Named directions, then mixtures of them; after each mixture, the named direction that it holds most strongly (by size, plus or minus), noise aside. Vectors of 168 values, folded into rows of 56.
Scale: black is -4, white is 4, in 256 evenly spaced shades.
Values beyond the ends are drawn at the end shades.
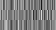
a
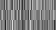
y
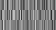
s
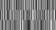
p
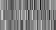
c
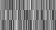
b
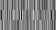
s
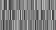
s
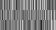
p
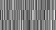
p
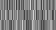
b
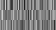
y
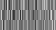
s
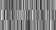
c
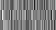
s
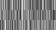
y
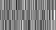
p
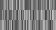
b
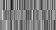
a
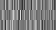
y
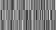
a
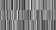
y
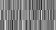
y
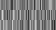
c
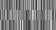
p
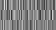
s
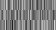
y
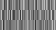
s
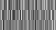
s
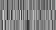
s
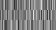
a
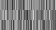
b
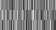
b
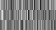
c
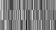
c
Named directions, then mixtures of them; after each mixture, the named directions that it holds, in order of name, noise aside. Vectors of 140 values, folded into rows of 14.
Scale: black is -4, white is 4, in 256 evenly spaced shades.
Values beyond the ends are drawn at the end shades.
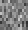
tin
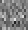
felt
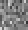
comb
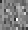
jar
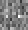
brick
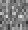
brick, tin.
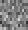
brick, comb, tin.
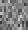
tin.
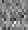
felt.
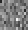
comb, felt, jar.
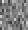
comb, felt, tin.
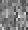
brick, comb, jar.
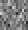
comb, felt, tin.
